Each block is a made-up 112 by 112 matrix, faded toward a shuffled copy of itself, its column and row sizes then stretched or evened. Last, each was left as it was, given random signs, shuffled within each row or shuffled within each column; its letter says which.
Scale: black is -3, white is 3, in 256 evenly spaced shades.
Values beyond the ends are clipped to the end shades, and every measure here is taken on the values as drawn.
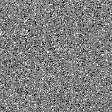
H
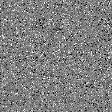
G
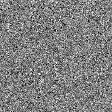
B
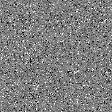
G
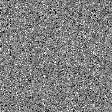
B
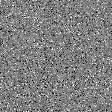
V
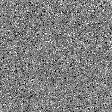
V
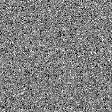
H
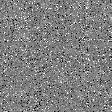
H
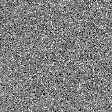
B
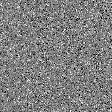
B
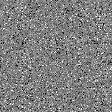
H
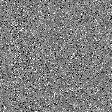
B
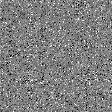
G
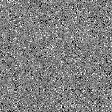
H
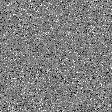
V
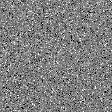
B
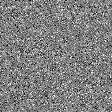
V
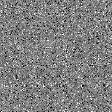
H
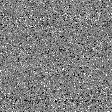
V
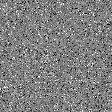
V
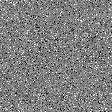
V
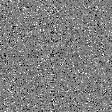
G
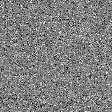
V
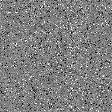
G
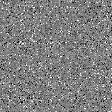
H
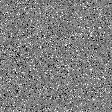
V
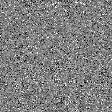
H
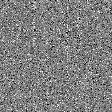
B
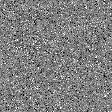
B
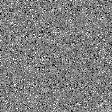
G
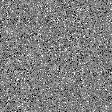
G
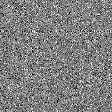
H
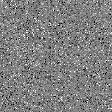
H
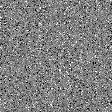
B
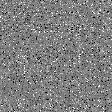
G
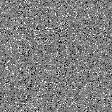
H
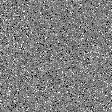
B
